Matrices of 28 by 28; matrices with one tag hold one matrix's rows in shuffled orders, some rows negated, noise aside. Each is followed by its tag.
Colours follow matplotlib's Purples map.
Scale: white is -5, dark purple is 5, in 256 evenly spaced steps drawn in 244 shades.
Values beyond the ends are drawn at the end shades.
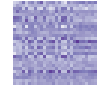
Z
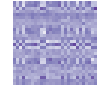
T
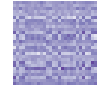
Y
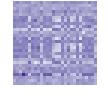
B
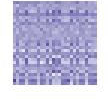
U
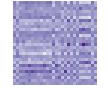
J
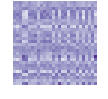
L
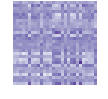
B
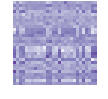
Y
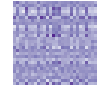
U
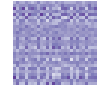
U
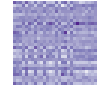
Z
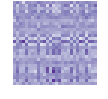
U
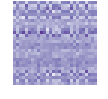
U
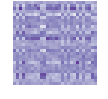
T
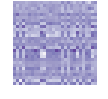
T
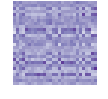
Y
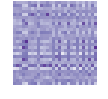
L
